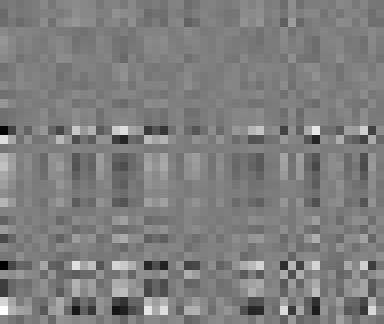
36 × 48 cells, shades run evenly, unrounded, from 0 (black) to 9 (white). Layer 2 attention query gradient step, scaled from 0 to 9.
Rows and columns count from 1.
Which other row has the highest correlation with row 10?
4
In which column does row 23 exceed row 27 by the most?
1
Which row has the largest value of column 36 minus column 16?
35
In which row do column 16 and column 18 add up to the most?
15
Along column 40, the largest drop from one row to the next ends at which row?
16
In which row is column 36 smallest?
30
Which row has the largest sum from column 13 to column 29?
31
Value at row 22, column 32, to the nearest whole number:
4
